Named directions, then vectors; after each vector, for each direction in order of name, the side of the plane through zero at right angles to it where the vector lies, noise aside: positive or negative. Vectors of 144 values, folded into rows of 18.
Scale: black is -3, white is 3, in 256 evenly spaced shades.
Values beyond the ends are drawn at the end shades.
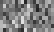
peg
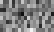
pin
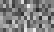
positive, positive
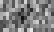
negative, positive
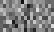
negative, negative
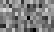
negative, negative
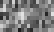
positive, negative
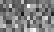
positive, positive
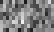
positive, negative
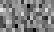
negative, negative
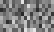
positive, positive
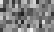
negative, positive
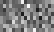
positive, positive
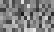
positive, positive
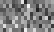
positive, positive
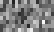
negative, positive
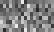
positive, positive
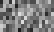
positive, negative
